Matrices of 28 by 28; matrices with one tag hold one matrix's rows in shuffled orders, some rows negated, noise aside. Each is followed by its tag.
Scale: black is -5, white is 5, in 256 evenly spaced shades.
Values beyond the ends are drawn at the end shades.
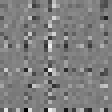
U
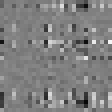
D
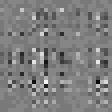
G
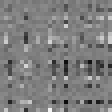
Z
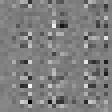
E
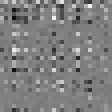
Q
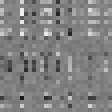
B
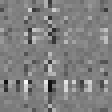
U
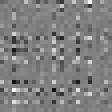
Q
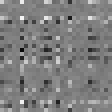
B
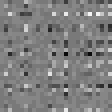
Z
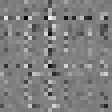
U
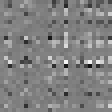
Z
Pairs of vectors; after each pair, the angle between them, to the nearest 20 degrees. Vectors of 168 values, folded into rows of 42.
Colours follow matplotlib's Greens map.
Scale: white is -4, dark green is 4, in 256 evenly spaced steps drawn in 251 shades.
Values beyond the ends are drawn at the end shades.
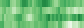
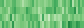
120 degrees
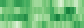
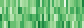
100 degrees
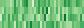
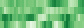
100 degrees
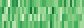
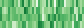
80 degrees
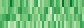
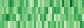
20 degrees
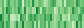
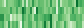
60 degrees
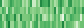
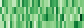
140 degrees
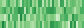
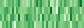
100 degrees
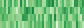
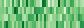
140 degrees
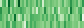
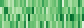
120 degrees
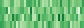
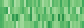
20 degrees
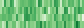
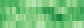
100 degrees
